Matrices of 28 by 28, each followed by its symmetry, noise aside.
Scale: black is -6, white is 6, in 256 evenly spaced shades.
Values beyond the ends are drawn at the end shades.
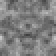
mirrored left to right.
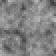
symmetric across the other diagonal.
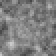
symmetric across the other diagonal.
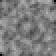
symmetric.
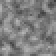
symmetric across the other diagonal.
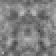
mirrored left to right.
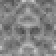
mirrored left to right.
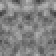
mirrored left to right.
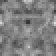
mirrored left to right.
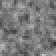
no symmetry.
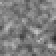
no symmetry.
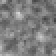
symmetric across the other diagonal.
